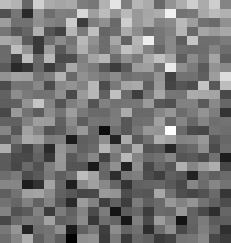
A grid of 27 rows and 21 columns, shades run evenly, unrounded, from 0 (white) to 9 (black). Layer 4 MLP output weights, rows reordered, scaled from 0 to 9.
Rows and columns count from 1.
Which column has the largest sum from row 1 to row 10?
3
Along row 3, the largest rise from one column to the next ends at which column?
8
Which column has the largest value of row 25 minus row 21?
9
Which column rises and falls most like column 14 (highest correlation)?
18
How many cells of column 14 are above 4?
19
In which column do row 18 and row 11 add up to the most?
21
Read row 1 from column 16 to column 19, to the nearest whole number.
4 3 2 3
